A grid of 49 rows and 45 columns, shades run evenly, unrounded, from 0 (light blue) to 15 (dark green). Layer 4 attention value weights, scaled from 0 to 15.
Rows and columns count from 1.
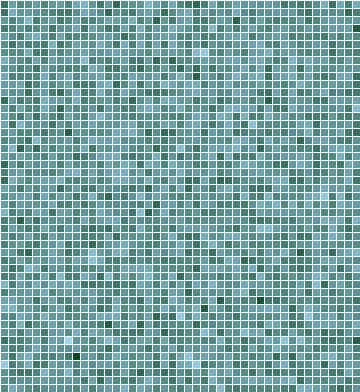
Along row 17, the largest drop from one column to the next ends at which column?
10
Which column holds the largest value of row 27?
19
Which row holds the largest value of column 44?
2
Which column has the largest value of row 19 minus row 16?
3
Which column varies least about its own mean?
7
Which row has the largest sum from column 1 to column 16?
29
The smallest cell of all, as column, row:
9, 43
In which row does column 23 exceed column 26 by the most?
42
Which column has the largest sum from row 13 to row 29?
40
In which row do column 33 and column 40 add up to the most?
38
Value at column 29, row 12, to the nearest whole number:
7
